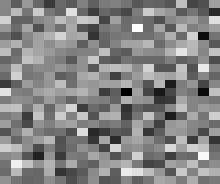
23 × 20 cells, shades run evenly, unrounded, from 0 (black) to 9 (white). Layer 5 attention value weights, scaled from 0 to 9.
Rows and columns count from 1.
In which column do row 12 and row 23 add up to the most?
1
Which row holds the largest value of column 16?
19
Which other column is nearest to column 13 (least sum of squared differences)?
5
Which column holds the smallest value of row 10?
11
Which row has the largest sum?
7
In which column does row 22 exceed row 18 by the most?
20
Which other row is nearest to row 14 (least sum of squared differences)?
16
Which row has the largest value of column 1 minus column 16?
12
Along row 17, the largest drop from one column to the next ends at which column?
9
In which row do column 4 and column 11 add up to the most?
15
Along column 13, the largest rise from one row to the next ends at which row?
4
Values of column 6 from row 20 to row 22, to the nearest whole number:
2 4 2
